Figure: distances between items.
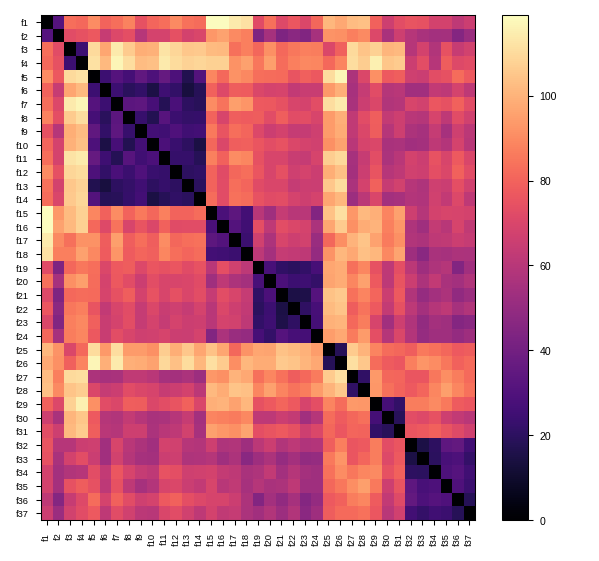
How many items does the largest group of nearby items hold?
10
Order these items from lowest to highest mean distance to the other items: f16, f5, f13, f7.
f13, f7, f5, f16
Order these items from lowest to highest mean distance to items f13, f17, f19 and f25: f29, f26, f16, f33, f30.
f33, f16, f30, f26, f29
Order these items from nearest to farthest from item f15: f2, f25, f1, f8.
f8, f2, f25, f1
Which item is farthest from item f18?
f1
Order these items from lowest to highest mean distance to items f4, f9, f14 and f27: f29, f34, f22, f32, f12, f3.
f12, f32, f34, f22, f3, f29
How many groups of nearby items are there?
9
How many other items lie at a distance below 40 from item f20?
5
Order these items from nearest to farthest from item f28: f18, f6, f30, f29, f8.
f6, f8, f30, f29, f18
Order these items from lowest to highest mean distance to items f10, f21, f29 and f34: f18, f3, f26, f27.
f18, f27, f3, f26
